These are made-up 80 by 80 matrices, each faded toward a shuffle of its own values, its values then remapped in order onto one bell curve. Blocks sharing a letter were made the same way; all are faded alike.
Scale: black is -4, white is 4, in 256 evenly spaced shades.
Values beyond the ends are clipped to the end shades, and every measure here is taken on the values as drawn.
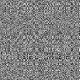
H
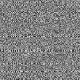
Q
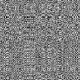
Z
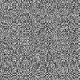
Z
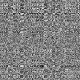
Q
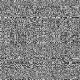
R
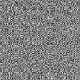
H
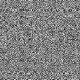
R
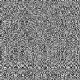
Q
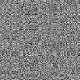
Q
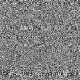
R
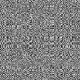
Z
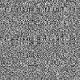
Q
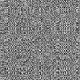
Z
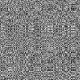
H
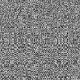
H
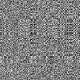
H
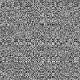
H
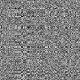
H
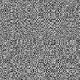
Z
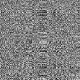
Q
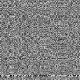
Q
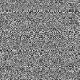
Q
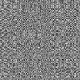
Z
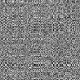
Z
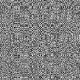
Z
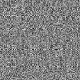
R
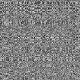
Q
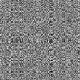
Z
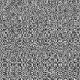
Z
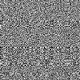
R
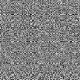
Q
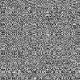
Q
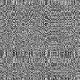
Z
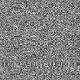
R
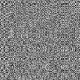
H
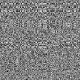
Q
